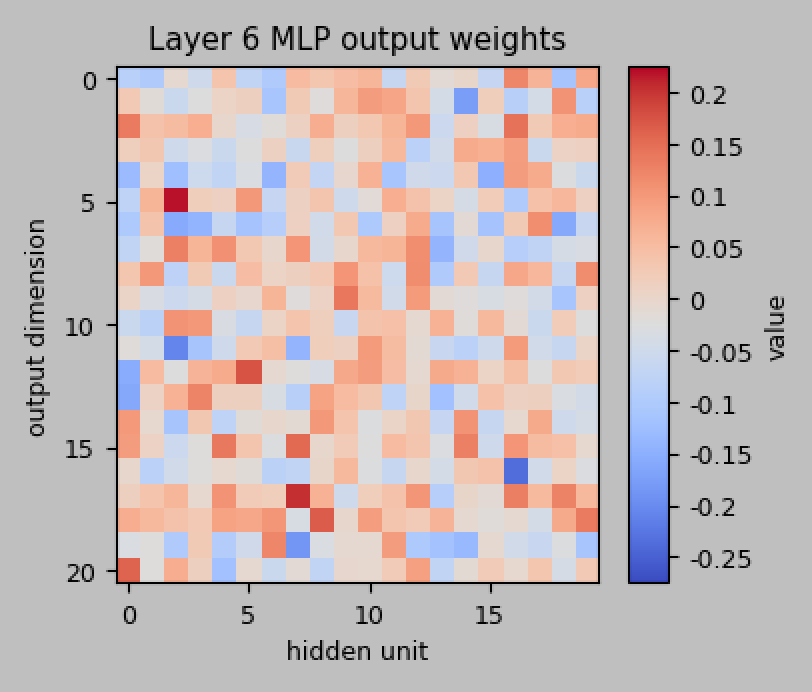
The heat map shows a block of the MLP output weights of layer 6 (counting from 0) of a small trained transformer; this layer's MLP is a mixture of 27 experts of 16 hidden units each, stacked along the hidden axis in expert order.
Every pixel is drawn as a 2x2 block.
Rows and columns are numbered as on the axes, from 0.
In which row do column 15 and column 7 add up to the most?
17
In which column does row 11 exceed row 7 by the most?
16
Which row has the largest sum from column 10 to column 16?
12
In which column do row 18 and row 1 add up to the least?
14
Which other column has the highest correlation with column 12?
7
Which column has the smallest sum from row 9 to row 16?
2
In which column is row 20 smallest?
4
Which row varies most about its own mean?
6
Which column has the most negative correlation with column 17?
15
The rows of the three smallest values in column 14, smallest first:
1, 19, 11
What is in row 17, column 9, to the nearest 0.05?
-0.05
